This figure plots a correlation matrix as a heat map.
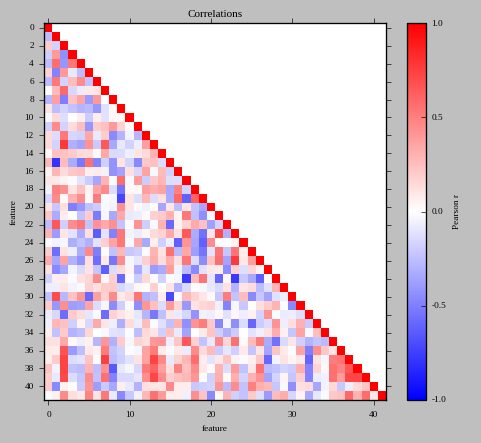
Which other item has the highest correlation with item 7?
37
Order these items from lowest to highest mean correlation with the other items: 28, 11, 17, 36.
28, 11, 17, 36
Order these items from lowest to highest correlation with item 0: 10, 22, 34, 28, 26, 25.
22, 28, 10, 34, 25, 26
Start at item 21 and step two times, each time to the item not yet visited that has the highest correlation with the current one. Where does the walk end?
26
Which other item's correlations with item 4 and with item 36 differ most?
2
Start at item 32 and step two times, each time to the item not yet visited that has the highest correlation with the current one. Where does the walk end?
15
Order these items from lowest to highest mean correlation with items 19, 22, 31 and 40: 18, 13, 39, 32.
32, 13, 39, 18
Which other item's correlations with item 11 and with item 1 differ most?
19
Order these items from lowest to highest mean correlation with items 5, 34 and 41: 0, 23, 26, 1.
1, 23, 26, 0
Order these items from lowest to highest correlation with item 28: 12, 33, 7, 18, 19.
7, 12, 18, 33, 19
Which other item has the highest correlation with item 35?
17
